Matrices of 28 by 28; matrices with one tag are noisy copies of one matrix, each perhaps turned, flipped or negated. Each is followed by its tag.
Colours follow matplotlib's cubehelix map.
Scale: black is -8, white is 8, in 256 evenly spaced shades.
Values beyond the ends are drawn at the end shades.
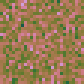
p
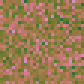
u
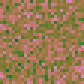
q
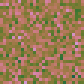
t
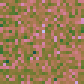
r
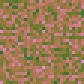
q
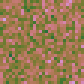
p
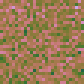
q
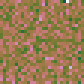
r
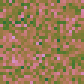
u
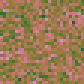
p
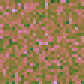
r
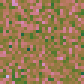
p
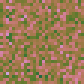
t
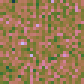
q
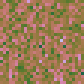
u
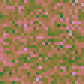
u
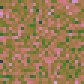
q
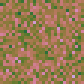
t
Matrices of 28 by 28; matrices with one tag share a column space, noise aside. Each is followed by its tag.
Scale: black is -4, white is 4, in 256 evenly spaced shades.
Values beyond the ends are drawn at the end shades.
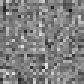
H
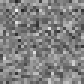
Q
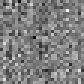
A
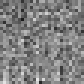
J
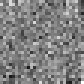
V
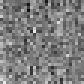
J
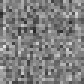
J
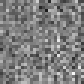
H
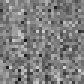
H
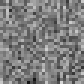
H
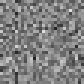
Q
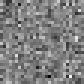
V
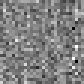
H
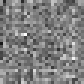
A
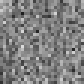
J
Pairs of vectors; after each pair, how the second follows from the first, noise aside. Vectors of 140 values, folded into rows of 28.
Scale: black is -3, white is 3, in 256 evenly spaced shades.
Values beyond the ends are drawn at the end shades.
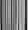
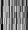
reversed.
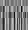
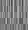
reversed, negated, shrunk.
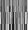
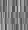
wrapped around, negated, shrunk.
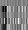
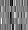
wrapped around, partly zeroed.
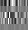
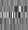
wrapped around, partly zeroed.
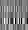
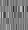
wrapped around, negated, shrunk.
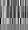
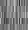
negated, shrunk.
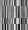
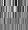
wrapped around, partly zeroed.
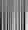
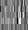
wrapped around, partly zeroed.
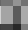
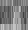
negated, shrunk.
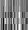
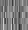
negated, shrunk.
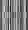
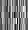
reversed.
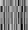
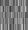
negated, shrunk.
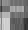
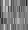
wrapped around, partly zeroed.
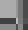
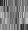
wrapped around, partly zeroed.
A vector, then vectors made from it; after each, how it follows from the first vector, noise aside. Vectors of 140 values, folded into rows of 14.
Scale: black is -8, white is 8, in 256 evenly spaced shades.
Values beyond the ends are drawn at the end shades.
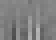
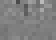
reversed, negated, partly zeroed.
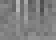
reversed.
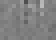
reversed, negated, partly zeroed.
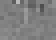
reversed, partly zeroed.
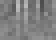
reversed.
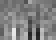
negated, scaled up.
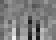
negated, scaled up.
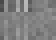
wrapped around.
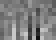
negated, scaled up.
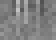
reversed.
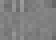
wrapped around, shrunk.
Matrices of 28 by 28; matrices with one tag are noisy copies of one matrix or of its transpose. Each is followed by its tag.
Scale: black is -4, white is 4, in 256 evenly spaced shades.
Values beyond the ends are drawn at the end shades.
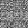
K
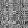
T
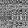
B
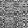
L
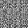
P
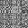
K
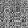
B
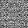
P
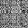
K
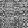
L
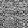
L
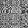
K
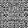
P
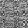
L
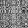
K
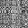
K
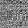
B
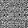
P
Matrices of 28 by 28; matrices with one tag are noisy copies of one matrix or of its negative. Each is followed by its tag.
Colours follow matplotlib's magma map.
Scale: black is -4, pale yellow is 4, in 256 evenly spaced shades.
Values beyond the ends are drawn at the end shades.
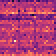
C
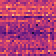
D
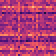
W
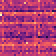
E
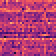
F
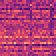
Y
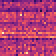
F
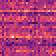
E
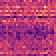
D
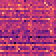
Y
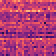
F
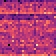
C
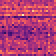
D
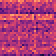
C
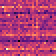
W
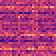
W
